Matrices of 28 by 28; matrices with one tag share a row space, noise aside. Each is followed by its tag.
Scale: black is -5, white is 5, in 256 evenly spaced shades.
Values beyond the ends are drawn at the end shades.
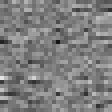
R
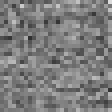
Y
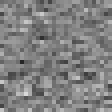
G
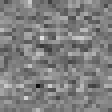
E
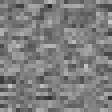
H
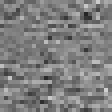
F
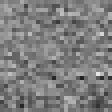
Y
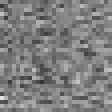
G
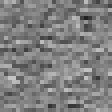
F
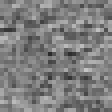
F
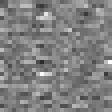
G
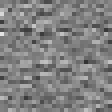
G
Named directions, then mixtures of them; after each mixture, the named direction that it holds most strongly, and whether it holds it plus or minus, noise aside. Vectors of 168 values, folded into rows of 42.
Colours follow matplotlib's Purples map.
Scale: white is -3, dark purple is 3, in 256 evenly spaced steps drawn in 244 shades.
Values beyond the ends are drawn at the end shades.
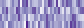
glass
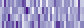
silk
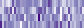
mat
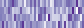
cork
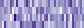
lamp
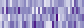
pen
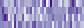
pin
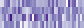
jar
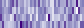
cork, plus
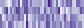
glass, plus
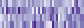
pen, plus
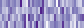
glass, minus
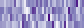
silk, minus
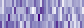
mat, plus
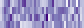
jar, plus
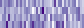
silk, plus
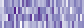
jar, plus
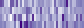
jar, minus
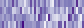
cork, plus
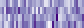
pen, plus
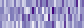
silk, minus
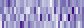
mat, minus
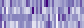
pen, minus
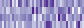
pen, minus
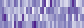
pin, plus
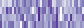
mat, plus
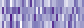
pen, plus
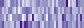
jar, minus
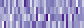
lamp, plus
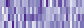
pin, minus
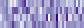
cork, minus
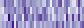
pin, minus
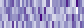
pin, minus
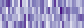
glass, minus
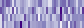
mat, minus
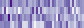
pen, minus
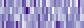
silk, plus
